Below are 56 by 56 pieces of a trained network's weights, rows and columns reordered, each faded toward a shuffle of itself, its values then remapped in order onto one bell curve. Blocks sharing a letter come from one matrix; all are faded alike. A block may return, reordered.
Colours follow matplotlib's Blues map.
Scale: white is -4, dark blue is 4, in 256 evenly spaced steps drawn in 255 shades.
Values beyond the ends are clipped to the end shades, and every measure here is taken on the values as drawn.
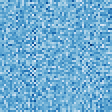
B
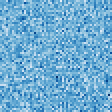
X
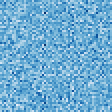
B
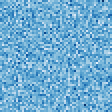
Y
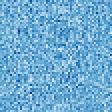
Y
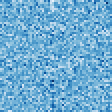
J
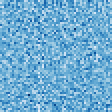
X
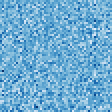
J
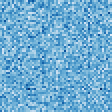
Y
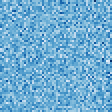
Y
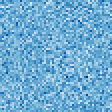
Y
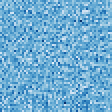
Y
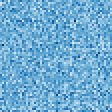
J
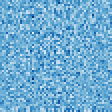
B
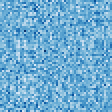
B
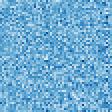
X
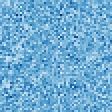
J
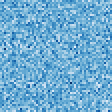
Y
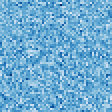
J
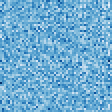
X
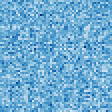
J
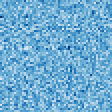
X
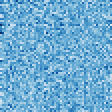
J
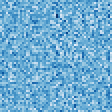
B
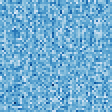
B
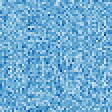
B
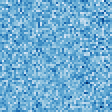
Y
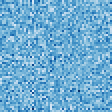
J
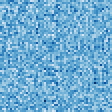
B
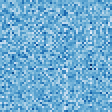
J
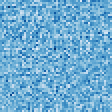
J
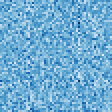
X
